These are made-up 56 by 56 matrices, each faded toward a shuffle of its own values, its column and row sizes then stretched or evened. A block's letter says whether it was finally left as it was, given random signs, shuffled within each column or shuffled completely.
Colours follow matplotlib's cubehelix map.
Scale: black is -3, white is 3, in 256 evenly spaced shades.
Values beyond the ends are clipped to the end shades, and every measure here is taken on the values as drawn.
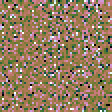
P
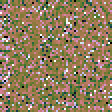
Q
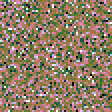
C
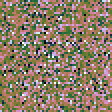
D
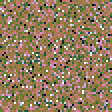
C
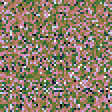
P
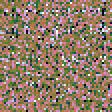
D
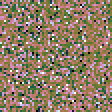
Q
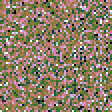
Q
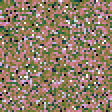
C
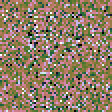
P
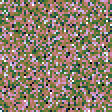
C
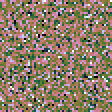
D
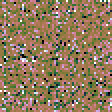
D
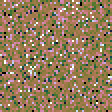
C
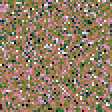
C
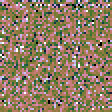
P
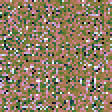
P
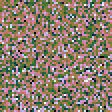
D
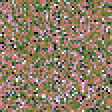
Q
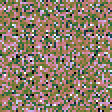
P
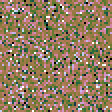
C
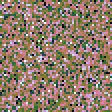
C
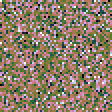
C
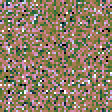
D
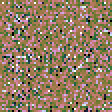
D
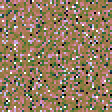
Q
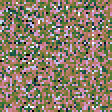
D
